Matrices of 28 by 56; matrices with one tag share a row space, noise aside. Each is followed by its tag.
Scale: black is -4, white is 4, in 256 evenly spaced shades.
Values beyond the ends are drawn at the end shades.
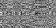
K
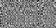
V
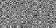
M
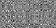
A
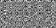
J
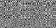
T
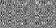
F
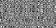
V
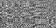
K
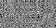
V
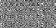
V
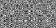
J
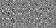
A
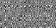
T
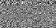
M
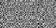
V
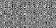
T
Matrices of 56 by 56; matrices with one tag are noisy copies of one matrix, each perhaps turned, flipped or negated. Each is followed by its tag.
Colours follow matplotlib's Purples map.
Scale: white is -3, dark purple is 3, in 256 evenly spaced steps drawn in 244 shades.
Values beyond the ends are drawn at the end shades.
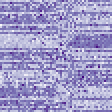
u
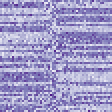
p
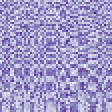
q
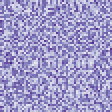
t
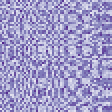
q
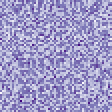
t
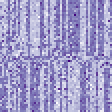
p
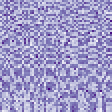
q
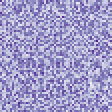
t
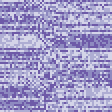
u
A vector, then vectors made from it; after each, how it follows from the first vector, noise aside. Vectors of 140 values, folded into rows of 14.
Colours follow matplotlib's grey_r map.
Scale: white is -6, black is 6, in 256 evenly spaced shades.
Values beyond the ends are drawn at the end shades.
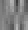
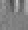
negated, partly zeroed.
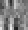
reversed, negated, scaled up.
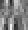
reversed, negated, scaled up.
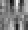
negated, scaled up.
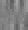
negated, shrunk.
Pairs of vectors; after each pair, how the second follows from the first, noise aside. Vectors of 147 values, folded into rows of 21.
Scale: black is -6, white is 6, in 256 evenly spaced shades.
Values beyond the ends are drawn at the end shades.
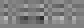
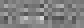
negated.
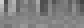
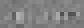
wrapped around, negated, partly zeroed.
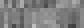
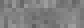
negated, shrunk.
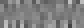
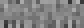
negated.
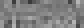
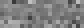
sign-scrambled.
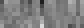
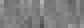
negated, shrunk.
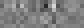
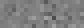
wrapped around, negated, partly zeroed.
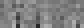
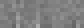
negated, shrunk.
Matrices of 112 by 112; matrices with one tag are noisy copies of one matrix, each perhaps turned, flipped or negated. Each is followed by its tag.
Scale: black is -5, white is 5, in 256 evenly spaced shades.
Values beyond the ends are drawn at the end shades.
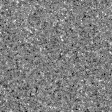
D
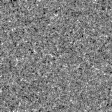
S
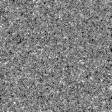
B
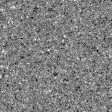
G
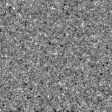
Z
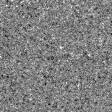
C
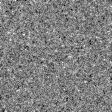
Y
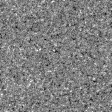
D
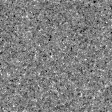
D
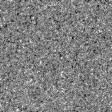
D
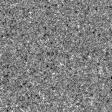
C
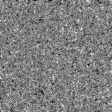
B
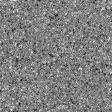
S
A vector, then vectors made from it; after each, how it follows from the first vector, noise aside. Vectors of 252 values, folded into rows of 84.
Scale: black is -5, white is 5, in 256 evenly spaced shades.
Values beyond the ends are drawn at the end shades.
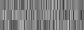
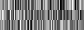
reversed, negated, scaled up.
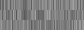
wrapped around, shrunk.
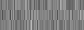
reversed, shrunk.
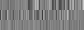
wrapped around, partly zeroed.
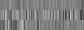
partly zeroed.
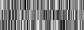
wrapped around, negated, scaled up.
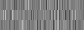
partly zeroed.
